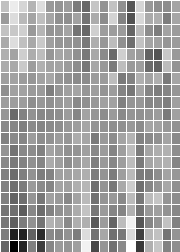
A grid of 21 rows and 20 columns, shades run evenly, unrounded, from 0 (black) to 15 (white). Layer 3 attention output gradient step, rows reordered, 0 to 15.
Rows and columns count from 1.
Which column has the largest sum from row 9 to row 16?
15
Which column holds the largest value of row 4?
2
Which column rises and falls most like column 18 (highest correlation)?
17
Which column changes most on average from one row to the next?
18
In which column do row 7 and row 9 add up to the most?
13
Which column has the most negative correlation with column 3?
10
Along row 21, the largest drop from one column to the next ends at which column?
16
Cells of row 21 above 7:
13
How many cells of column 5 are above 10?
6
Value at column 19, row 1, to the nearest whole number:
8
